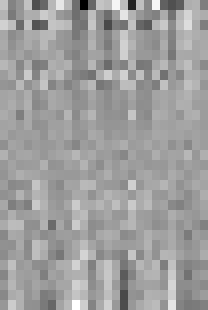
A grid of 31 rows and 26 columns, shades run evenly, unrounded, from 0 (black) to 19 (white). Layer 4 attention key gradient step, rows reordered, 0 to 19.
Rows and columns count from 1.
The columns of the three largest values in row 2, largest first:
16, 24, 6
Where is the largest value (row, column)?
31, 10
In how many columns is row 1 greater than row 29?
12
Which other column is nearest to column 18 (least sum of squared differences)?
13
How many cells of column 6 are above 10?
25
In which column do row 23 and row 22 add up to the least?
7
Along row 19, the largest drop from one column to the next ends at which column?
18
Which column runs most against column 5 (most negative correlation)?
8
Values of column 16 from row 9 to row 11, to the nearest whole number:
14 11 11
